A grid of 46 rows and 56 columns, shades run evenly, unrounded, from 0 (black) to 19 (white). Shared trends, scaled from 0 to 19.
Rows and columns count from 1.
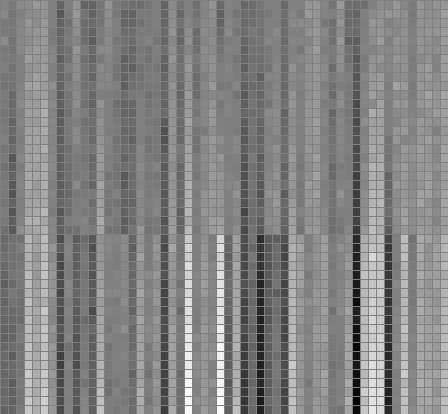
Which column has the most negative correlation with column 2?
52
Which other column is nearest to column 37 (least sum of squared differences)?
51
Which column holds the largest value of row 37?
28
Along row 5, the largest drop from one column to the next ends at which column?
44
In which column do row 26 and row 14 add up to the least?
45
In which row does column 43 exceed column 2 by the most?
22
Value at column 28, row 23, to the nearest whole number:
11
